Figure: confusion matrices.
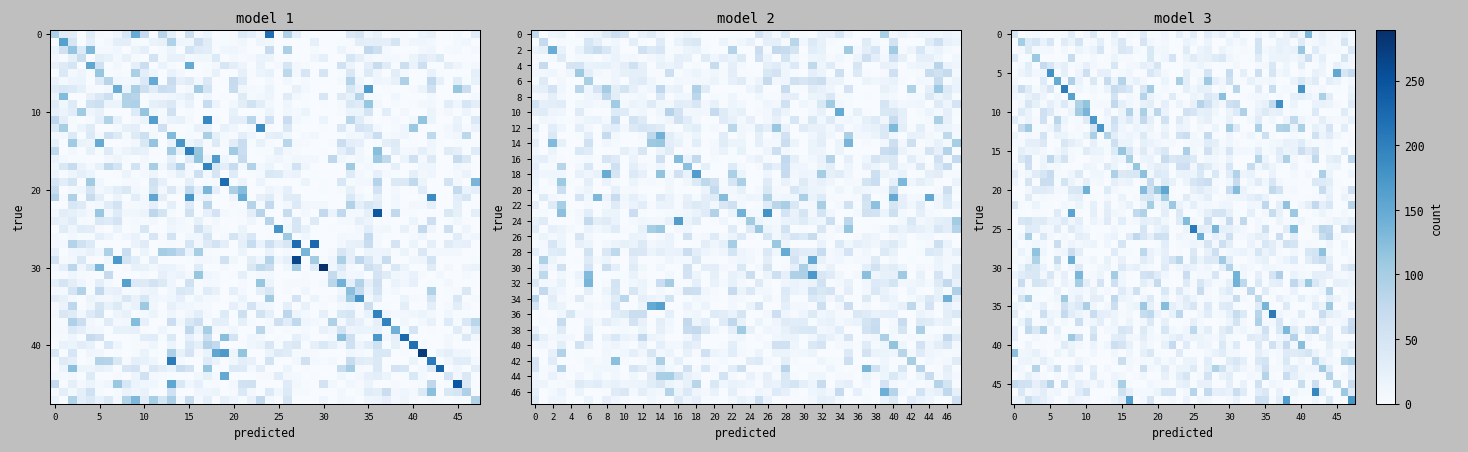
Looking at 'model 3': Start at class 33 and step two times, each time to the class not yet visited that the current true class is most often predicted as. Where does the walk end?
35
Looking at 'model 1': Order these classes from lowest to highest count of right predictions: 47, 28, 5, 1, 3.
3, 47, 5, 28, 1
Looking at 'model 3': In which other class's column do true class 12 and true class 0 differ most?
41
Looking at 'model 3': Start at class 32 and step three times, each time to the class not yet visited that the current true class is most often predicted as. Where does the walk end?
37
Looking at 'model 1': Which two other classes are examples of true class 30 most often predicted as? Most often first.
5, 27
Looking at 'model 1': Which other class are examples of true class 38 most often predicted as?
17
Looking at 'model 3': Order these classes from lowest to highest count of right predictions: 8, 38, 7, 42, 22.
42, 22, 38, 8, 7
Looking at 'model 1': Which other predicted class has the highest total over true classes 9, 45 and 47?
13
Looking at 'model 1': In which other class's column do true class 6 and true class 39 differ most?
36
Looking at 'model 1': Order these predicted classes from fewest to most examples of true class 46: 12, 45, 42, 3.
12, 3, 45, 42
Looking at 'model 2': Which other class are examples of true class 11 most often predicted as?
45
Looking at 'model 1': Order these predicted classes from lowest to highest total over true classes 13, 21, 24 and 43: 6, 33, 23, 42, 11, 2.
23, 6, 33, 11, 2, 42
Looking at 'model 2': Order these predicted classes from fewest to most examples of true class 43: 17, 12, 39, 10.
10, 39, 12, 17
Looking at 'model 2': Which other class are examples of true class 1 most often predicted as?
29
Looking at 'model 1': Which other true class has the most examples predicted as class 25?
37
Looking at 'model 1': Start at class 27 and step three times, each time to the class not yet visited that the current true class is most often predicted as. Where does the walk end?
35
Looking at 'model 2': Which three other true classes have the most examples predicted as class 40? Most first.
21, 12, 2
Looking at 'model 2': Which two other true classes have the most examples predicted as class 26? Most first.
23, 21
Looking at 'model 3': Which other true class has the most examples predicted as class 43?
28
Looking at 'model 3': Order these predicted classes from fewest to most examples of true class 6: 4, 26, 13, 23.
26, 4, 13, 23
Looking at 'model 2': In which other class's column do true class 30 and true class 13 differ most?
14
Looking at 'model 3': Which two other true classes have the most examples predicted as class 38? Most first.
47, 22
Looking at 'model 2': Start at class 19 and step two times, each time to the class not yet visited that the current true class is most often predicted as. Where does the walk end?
3
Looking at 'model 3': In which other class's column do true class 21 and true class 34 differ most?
7
